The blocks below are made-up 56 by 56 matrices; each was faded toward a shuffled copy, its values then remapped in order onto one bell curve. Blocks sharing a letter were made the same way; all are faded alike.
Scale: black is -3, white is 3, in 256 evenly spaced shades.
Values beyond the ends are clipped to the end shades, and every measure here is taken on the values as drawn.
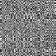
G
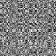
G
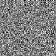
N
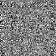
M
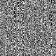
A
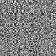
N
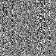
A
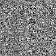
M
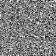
M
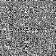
M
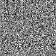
M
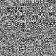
N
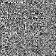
M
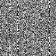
A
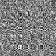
N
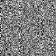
A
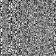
A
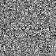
M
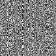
A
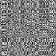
G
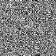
M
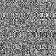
N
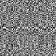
G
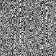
A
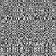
G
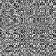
G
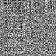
N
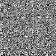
M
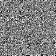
M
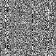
A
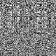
N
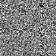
M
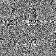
M
